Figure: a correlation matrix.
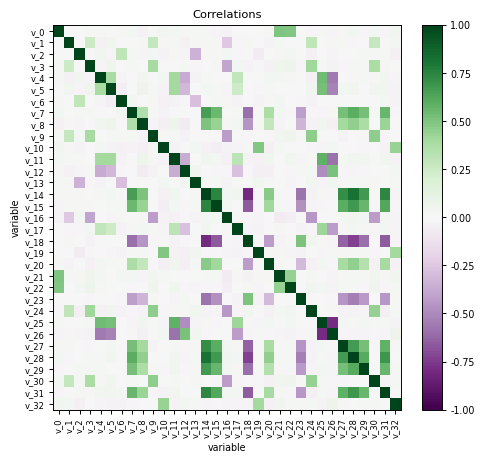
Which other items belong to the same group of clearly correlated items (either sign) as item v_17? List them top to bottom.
v_4, v_5, v_11, v_12, v_25, v_26
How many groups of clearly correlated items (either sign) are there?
6
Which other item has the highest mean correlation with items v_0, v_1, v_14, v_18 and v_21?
v_22
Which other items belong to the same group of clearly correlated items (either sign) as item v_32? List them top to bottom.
v_10, v_19
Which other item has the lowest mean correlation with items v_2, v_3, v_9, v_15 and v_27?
v_18
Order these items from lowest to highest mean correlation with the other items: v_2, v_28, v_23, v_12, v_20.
v_23, v_12, v_2, v_20, v_28
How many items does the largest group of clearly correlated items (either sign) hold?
11
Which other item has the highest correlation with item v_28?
v_14
